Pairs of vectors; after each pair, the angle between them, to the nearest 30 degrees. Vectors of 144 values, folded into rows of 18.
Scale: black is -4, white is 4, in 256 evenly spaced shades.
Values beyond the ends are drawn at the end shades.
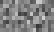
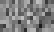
60 degrees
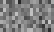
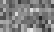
30 degrees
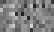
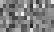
150 degrees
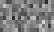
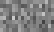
150 degrees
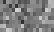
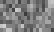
30 degrees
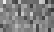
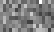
60 degrees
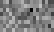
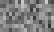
60 degrees
